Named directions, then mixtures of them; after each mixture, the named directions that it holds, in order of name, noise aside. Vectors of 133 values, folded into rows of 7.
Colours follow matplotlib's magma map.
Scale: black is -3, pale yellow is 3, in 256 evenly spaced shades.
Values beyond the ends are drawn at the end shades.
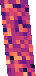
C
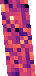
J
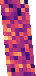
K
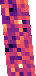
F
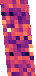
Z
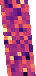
C, K.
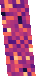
C, Z.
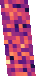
C, Z.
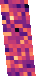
C, J.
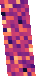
C, Z.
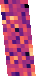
J, Z.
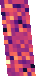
C.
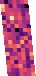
J.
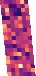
F, K.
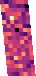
C, J.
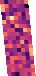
J, Z.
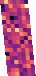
J.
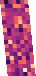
C, J.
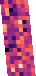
F.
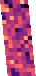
J, K.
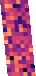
C.
